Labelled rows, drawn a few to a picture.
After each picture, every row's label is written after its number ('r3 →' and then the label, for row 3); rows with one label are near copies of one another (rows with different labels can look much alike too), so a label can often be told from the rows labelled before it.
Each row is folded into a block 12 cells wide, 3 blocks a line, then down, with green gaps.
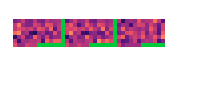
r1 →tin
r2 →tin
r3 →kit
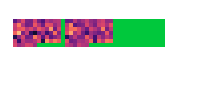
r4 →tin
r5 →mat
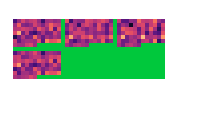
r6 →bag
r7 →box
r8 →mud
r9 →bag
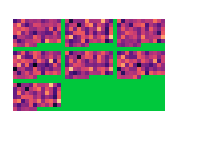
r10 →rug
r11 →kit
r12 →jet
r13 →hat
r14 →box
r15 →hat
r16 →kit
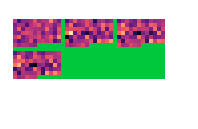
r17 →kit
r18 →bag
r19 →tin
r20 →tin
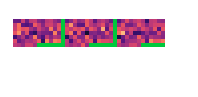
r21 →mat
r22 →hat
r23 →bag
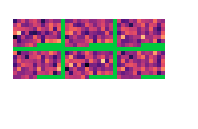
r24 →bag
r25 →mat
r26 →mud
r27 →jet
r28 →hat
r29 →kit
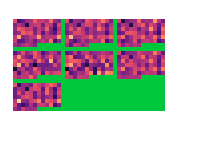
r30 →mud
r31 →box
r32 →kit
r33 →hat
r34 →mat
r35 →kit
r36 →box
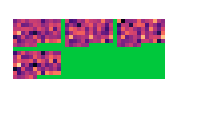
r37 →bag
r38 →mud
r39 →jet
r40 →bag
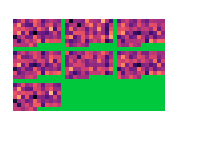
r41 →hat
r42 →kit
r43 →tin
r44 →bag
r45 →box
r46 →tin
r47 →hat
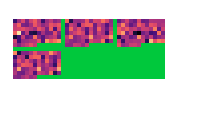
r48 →bag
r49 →jet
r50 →tin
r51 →jet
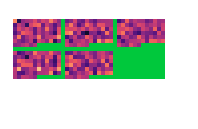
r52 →jet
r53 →tin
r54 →rug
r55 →mud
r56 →mat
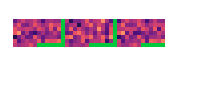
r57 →bag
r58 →kit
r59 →bag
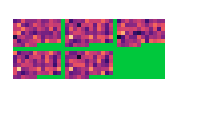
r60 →rug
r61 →box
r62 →bag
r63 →box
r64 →mud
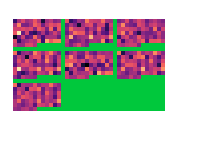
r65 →bag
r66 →mud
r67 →hat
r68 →box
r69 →tin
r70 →jet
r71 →jet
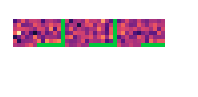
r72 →bag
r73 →kit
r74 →tin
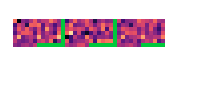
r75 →jet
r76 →bag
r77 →mud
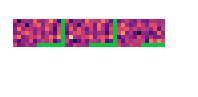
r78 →kit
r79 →box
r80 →tin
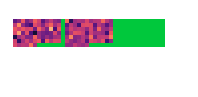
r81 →hat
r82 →jet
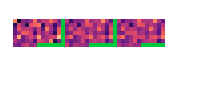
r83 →jet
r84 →kit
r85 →kit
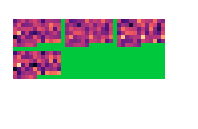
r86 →bag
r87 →mud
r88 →mud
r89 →bag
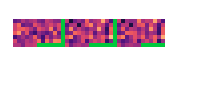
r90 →mat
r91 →kit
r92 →kit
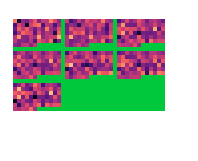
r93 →jet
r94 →mud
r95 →hat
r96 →hat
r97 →bag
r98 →mat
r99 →hat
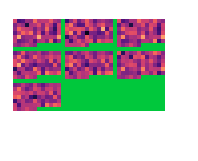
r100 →mud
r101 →hat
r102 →mud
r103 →rug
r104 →mat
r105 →jet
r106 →tin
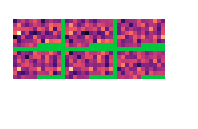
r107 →bag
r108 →tin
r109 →kit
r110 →box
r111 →box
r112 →hat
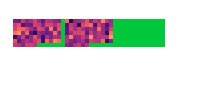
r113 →mat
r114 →jet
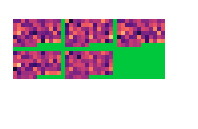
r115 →mat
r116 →jet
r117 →mat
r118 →bag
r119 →jet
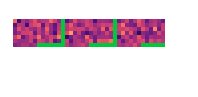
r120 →jet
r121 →bag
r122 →hat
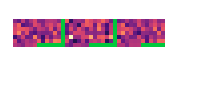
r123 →mat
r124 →box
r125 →mat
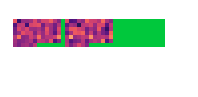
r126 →jet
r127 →mud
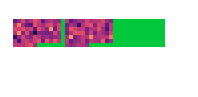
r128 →hat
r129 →mud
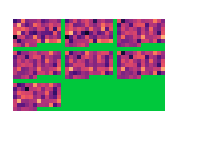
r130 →rug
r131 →bag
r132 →jet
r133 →jet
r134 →box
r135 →jet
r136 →mud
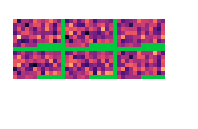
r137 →box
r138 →hat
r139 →mud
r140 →tin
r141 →mat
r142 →kit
